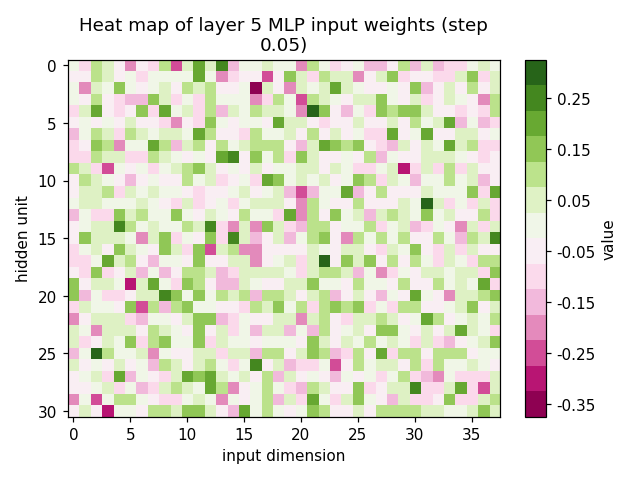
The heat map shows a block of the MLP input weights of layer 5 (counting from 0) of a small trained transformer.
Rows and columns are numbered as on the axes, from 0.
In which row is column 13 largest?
0
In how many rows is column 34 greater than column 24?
13
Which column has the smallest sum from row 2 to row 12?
36
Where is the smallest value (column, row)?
16, 2
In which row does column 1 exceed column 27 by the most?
10
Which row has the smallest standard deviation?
24
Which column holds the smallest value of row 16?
12
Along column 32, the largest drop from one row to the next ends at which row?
27
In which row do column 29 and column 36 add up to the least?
9
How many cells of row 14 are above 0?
17
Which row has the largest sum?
30
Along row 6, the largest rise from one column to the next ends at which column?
28
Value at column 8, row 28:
0.05
